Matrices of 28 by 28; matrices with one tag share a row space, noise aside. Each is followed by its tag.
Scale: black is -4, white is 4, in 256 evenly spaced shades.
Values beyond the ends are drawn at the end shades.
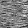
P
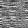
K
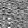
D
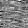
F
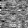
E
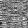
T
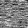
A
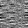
K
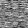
A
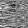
E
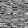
A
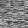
A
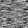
P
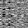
D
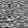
D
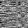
E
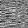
E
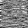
T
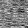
A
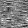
P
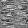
P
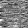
T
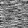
F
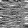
K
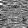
T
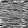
T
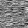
A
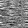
K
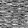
A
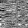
E
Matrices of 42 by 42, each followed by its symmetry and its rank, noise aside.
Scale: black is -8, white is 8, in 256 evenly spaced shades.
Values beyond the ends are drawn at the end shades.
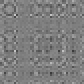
symmetric, rank two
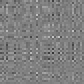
no symmetry, rank three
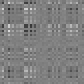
symmetric, rank one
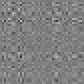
symmetric, rank three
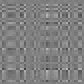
no symmetry, rank one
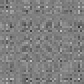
symmetric, rank three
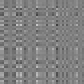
no symmetry, rank one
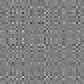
antisymmetric, rank two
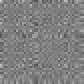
symmetric, rank three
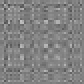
symmetric, rank two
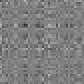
no symmetry, rank three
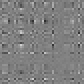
antisymmetric, rank two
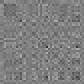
symmetric, rank three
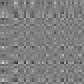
no symmetry, rank two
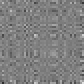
symmetric, rank two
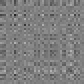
symmetric, rank two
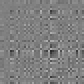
symmetric, rank two
